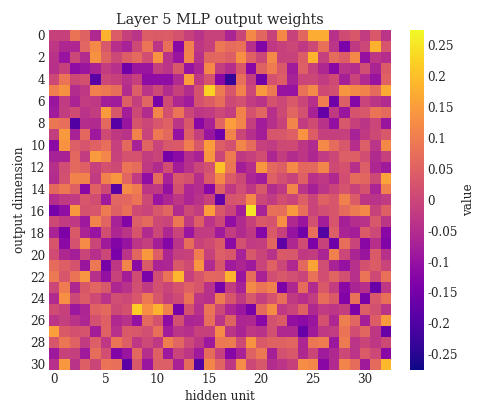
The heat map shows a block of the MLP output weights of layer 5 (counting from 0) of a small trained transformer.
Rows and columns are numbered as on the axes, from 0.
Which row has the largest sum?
5
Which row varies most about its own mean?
30
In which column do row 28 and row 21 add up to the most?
25
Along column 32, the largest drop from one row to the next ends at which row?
27
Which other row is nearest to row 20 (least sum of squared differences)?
17
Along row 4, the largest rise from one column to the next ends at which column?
18
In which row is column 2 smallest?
8
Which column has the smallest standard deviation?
21
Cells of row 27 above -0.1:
31
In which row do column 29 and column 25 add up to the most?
2
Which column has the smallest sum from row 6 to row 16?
0
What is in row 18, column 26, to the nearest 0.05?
-0.2
